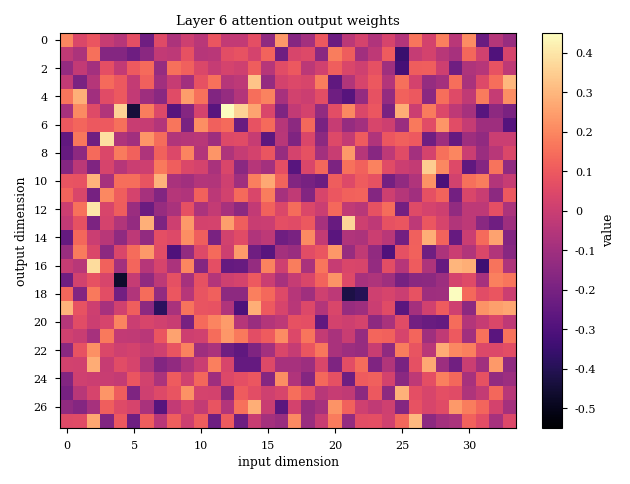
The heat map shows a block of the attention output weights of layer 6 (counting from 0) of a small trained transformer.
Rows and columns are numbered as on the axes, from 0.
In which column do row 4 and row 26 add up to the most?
14
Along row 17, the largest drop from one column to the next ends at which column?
4
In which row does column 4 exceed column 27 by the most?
20
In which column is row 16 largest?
2
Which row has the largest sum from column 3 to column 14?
21
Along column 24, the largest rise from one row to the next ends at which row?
16
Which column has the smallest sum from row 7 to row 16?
0
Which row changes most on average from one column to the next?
5
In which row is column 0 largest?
19
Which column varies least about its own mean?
10
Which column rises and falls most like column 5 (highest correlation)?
11
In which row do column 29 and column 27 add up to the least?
7
